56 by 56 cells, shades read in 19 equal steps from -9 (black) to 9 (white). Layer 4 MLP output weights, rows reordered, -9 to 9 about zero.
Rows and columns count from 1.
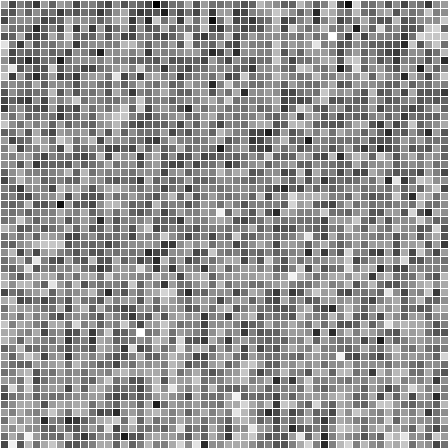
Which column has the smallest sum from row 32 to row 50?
35
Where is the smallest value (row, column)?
1, 20
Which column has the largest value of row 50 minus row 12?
51
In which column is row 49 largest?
22
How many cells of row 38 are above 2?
9
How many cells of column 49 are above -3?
44
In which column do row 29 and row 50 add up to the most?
30
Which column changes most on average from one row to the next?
48
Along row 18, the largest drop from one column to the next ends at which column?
13
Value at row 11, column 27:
-6
